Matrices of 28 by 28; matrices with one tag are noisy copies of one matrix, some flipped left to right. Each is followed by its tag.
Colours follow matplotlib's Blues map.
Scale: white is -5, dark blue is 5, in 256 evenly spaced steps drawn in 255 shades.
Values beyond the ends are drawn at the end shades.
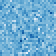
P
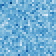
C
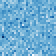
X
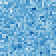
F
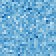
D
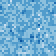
P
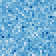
X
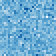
D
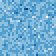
D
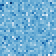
C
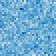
F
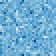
P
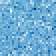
F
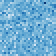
C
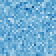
D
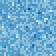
D
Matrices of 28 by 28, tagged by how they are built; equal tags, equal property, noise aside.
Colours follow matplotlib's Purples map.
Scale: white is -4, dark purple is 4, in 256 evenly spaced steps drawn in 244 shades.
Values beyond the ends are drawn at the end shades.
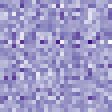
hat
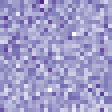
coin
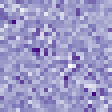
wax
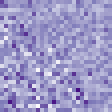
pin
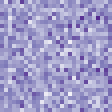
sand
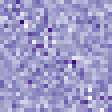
wax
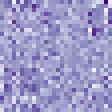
hat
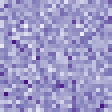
coin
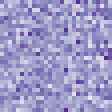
sand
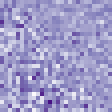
pin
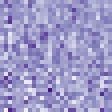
hat
